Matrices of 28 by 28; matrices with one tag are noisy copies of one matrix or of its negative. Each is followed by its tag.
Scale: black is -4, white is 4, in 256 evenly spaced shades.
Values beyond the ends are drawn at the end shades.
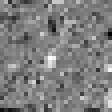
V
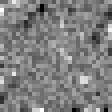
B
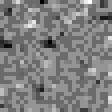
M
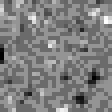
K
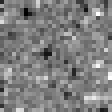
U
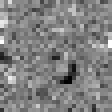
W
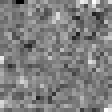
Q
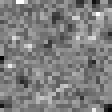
Q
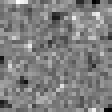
Q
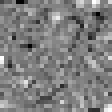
Q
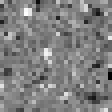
U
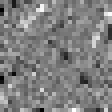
B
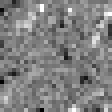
B
